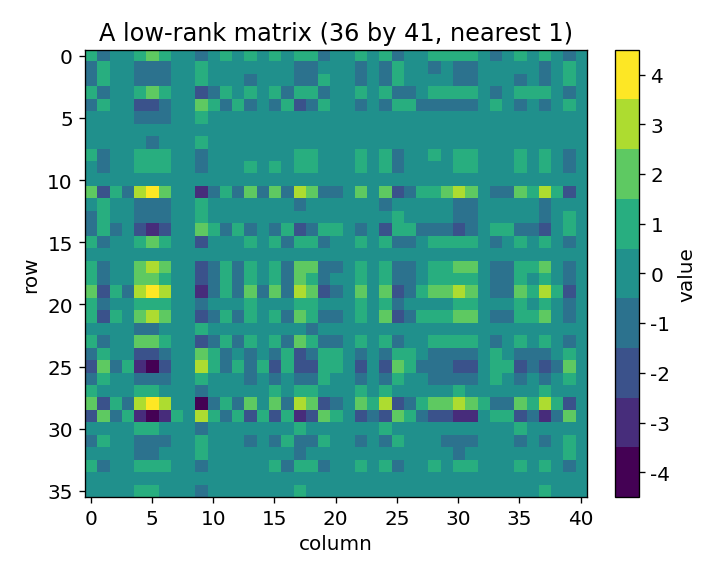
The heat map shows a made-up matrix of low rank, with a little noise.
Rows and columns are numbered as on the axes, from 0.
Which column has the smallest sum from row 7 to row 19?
9
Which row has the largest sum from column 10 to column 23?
28
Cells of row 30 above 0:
5
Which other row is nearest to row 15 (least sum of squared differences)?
3
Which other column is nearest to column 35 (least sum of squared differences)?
22
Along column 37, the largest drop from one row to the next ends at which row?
29
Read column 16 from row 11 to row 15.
-1 0 0 1 -1
